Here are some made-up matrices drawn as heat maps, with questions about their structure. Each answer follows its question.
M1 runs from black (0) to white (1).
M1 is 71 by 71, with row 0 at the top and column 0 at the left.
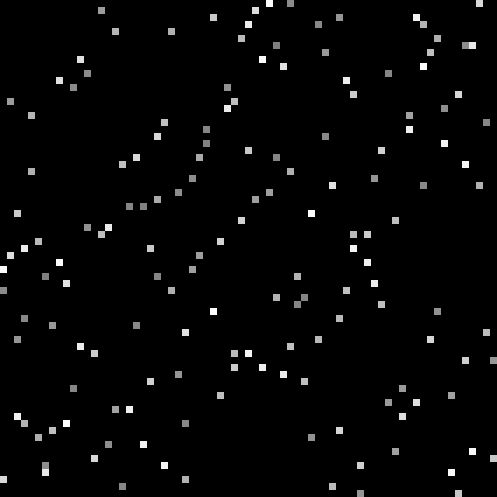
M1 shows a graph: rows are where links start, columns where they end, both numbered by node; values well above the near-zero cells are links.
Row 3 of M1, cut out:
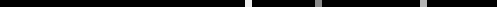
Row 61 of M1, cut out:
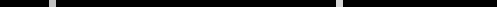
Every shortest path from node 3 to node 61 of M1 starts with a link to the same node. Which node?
node 45
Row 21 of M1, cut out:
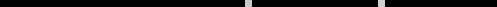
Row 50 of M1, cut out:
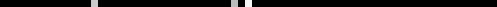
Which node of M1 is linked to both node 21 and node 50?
node 35
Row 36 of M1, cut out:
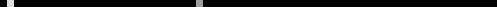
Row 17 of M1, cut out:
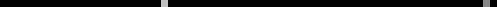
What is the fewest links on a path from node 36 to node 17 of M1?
7
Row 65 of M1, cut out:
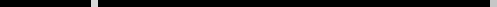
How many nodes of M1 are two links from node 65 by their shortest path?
2
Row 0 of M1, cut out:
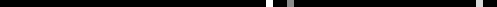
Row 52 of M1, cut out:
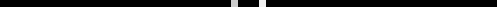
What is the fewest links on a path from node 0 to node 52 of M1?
6
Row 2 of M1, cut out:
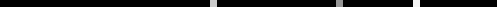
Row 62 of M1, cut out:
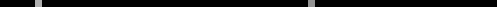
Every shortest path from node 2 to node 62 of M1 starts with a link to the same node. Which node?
node 30
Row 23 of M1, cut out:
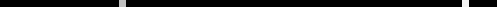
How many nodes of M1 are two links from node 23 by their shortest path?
3
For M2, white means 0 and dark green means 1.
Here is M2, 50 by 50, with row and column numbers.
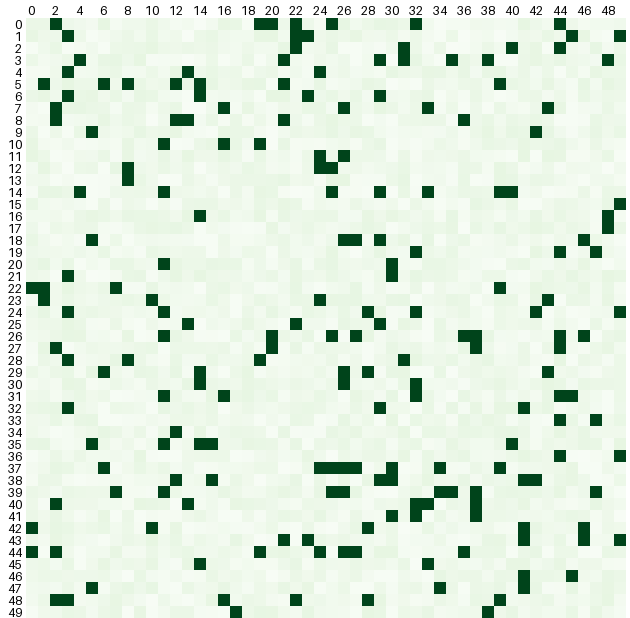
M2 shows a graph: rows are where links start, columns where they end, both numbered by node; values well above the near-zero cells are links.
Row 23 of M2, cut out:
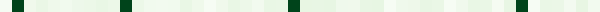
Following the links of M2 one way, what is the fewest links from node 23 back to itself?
2
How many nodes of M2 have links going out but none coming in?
2
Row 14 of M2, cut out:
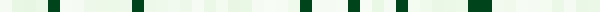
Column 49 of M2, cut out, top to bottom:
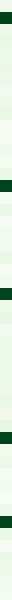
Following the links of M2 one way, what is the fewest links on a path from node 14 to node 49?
3
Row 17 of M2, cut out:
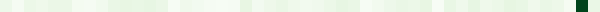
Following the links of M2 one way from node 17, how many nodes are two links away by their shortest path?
6
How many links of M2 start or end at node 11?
10
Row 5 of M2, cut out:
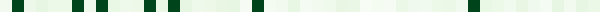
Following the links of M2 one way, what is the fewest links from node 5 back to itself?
3
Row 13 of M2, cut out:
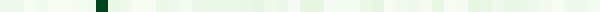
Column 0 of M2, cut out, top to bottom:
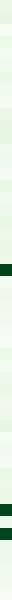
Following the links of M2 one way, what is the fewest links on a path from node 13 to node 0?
4
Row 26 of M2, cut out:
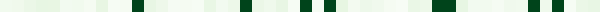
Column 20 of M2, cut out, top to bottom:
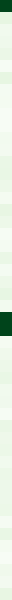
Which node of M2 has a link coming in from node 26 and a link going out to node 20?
node 27
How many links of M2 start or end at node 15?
3
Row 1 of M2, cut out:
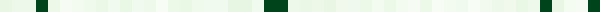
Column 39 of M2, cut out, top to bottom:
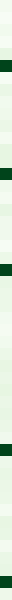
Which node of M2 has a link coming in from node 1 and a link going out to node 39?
node 22
